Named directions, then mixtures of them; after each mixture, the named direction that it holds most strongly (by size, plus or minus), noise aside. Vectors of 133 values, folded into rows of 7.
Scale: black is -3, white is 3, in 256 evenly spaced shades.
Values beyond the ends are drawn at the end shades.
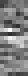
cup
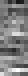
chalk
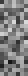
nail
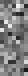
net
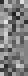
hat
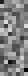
nail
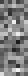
nail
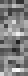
chalk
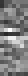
cup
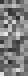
nail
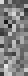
hat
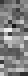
cup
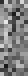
hat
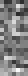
chalk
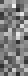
nail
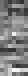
chalk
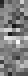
cup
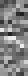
cup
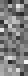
net
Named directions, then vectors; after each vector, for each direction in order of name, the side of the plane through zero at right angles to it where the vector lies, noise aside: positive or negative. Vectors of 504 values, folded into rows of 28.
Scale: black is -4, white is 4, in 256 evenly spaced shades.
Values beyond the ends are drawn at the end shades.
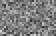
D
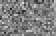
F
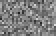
positive, positive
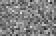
positive, negative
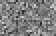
positive, positive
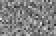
negative, negative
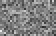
positive, negative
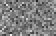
positive, positive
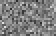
positive, positive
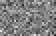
positive, negative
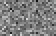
positive, positive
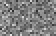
positive, positive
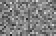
negative, negative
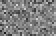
negative, positive
